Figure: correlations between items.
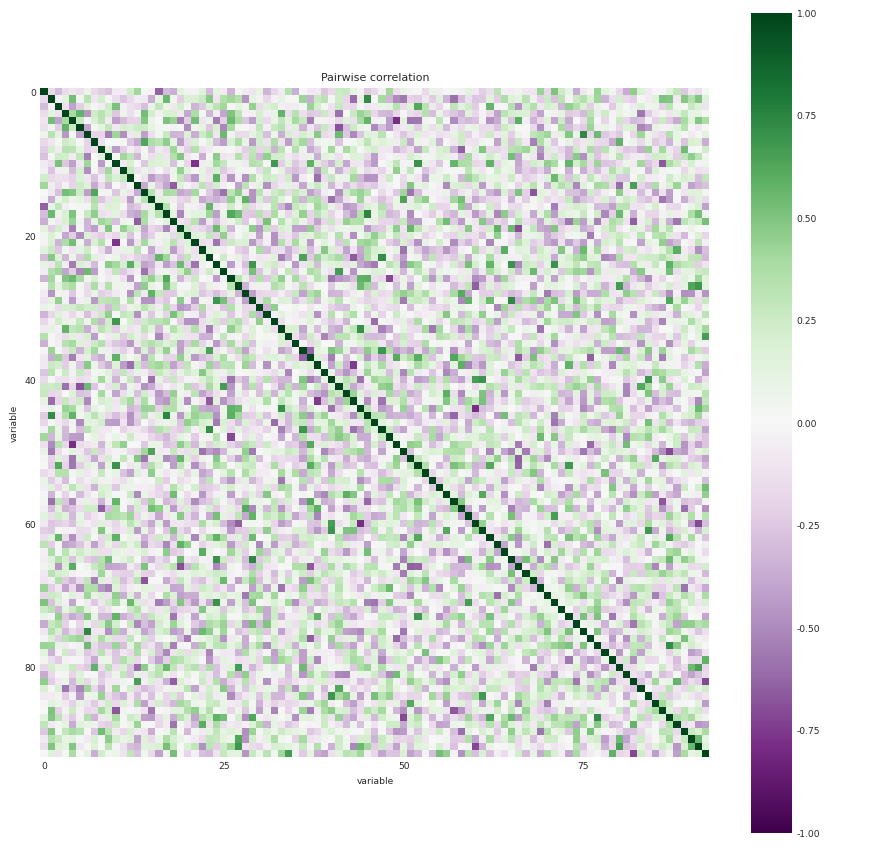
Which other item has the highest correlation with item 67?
65
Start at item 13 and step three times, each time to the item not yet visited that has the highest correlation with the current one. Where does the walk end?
22
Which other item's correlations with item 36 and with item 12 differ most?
45
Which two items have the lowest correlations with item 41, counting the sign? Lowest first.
5, 3
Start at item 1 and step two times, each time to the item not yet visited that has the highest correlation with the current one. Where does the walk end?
17
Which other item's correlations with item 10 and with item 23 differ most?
86
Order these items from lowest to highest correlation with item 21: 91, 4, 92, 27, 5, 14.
92, 5, 27, 91, 14, 4
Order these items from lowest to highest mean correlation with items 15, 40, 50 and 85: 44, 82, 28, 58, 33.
33, 44, 82, 58, 28
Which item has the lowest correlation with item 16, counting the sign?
0
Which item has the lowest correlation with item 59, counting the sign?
38
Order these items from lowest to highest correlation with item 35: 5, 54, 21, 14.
54, 5, 14, 21
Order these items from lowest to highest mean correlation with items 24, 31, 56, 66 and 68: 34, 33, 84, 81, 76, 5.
81, 5, 33, 76, 34, 84
